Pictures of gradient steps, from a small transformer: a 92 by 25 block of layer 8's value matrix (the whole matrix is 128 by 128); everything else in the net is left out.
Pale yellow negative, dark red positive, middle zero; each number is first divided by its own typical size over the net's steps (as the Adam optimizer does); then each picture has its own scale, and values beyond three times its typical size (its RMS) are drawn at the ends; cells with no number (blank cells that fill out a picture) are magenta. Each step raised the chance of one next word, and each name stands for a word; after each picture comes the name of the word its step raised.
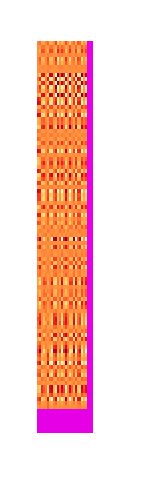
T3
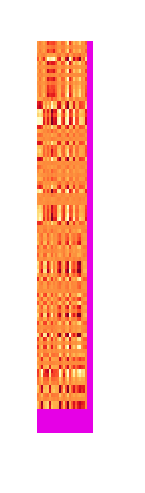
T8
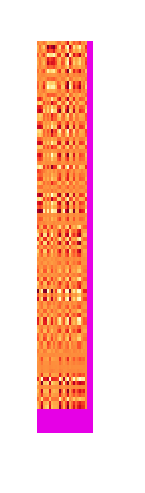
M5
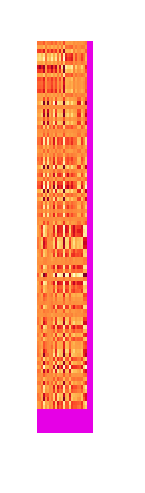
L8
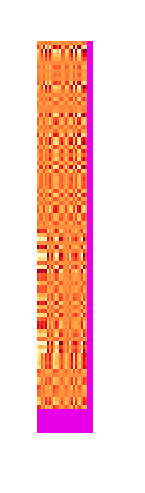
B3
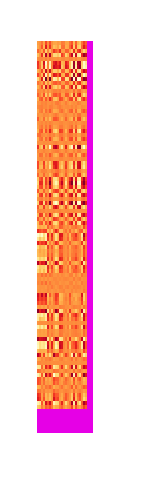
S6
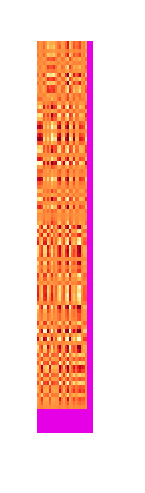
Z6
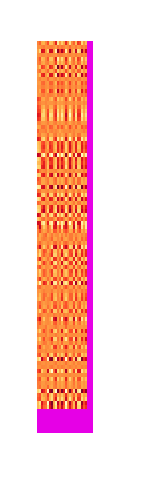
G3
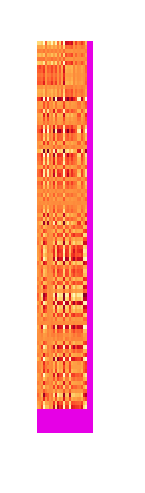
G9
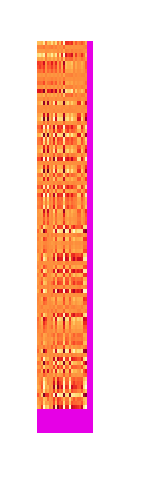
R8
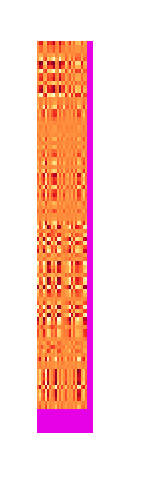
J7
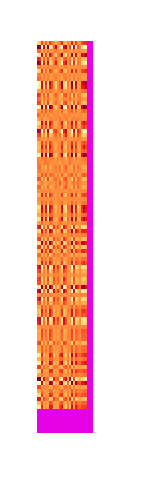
M5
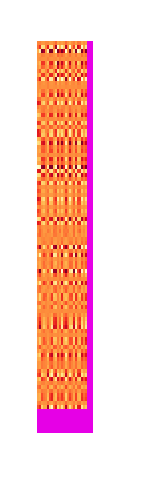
B3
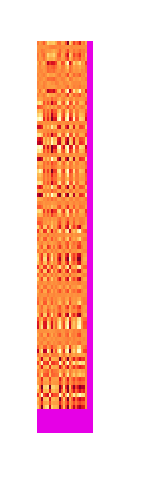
R8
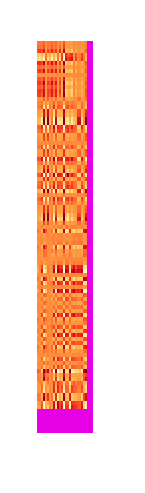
T8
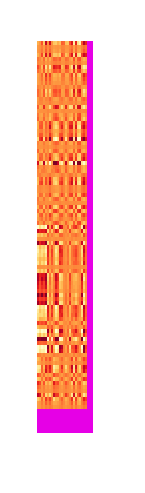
Z6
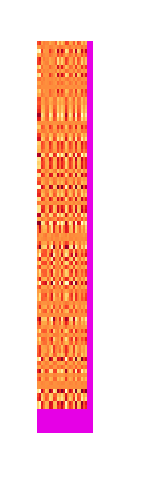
G3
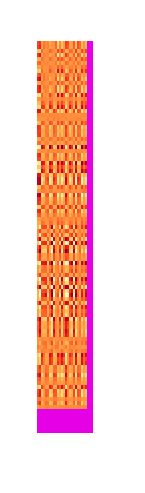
J7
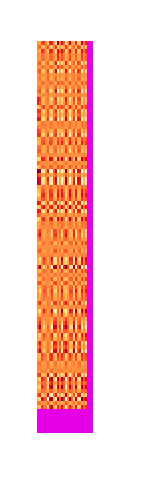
R8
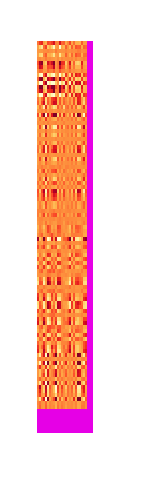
T3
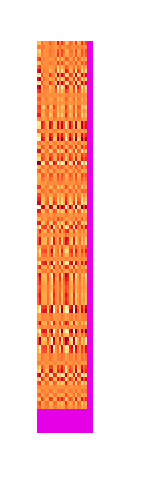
Z6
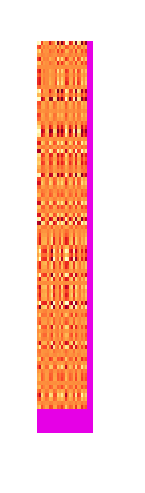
G9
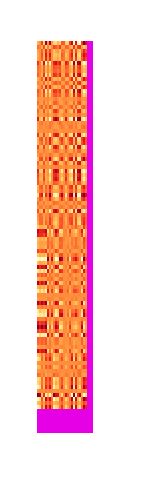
R8
